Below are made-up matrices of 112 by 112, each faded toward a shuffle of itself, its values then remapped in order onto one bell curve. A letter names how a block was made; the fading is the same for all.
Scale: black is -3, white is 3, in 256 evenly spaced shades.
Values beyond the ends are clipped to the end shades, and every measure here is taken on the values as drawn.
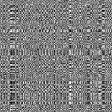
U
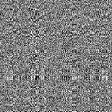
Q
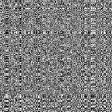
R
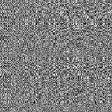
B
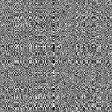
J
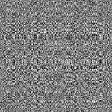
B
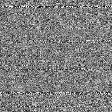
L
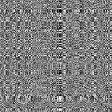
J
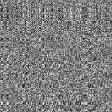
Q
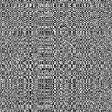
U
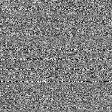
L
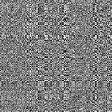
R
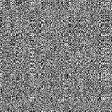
Q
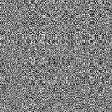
B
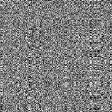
Q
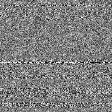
L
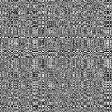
J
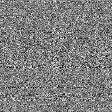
L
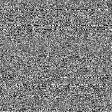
L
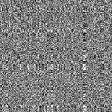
Q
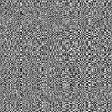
J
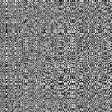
R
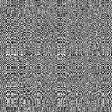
J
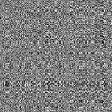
B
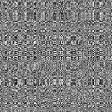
J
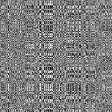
U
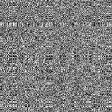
Q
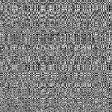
J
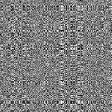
R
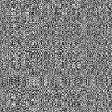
B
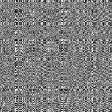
J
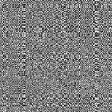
J
